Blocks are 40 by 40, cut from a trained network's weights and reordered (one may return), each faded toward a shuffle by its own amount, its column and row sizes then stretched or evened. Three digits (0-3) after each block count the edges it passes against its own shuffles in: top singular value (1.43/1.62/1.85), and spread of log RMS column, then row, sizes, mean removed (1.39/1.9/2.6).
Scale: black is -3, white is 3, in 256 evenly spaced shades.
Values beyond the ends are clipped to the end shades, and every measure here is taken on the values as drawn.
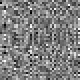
3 2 0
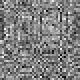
3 1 0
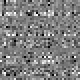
2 2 3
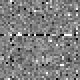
2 1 1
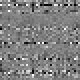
1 1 3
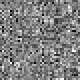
2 1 1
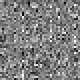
1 2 0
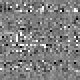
0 1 3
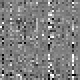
2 3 2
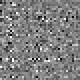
0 1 2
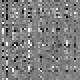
1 3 2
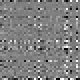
2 2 3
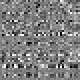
3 2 3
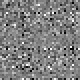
0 1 2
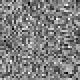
1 0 0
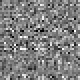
2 0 2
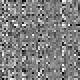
2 3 1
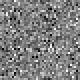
1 1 0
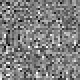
2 2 0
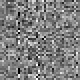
3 2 0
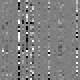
2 3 1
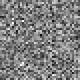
3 0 0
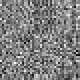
3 0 0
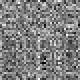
3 1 0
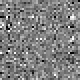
2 2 1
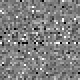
0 0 2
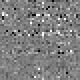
0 1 2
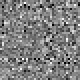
0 1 1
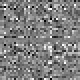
2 2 3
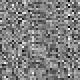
3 2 0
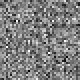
1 1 0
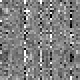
3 3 0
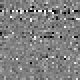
1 1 2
